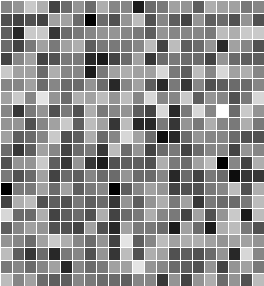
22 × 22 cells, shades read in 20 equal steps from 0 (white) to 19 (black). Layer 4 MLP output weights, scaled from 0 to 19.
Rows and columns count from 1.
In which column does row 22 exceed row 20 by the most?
21
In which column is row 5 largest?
9
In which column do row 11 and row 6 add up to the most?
15
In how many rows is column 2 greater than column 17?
11
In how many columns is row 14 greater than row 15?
14
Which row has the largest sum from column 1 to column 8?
2
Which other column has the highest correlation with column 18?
7
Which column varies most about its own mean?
19
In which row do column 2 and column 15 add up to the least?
8
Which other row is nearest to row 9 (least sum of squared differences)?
3
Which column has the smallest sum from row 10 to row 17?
4
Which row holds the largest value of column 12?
1
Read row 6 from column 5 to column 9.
6 9 9 17 10
